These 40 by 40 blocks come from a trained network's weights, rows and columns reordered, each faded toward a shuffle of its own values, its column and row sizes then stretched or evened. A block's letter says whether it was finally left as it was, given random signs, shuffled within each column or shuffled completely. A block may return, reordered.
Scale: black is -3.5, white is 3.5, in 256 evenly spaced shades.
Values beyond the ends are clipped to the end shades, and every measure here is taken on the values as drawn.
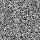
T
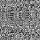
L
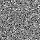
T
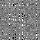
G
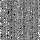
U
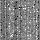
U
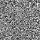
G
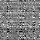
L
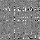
G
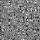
G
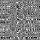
L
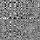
L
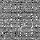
L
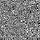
U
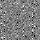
U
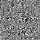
G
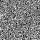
T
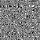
G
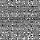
L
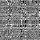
L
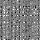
L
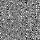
U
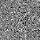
G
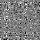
G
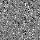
U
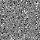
U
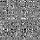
L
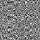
L
